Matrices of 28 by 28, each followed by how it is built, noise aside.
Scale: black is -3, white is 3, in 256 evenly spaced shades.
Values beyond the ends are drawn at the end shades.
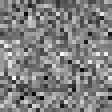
repeating columns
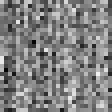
blocks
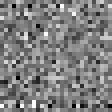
uneven rows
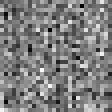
blocks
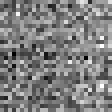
blocks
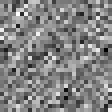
Hankel
